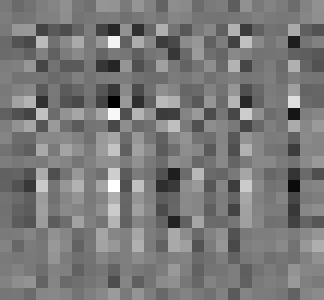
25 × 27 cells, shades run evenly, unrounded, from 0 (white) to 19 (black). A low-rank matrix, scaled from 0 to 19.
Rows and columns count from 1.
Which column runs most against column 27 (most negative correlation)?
20
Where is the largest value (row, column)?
9, 10
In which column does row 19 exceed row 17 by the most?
15
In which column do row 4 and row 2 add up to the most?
25
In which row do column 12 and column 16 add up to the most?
3
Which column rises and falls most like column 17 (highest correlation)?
7
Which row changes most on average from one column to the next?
16
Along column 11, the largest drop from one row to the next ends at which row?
11
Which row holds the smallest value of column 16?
21
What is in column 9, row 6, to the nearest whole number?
15
